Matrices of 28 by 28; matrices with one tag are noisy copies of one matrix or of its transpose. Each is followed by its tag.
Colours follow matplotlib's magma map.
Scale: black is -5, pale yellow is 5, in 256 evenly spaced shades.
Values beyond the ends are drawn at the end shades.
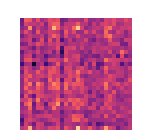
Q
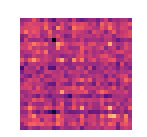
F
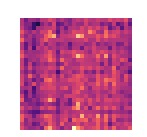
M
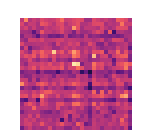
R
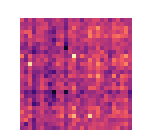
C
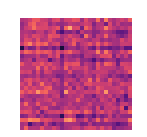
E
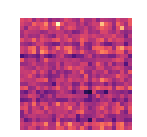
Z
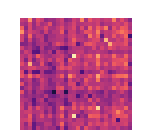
C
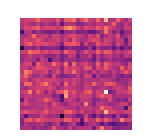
E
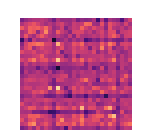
F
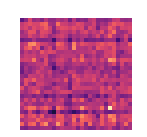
F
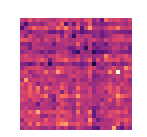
C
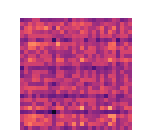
F
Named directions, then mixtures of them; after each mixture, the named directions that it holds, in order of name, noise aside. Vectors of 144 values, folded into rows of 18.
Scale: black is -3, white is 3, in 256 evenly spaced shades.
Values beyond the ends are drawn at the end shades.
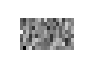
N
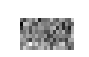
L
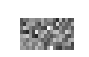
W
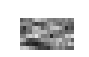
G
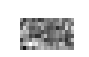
G, L, N.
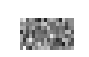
G, N.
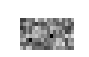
G, L, N.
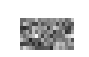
G, L, W.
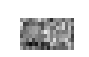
G, L.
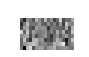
L, N.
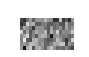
L, N, W.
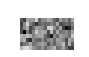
G, L, W.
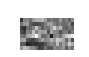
G.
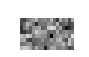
G, L, W.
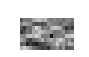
G.
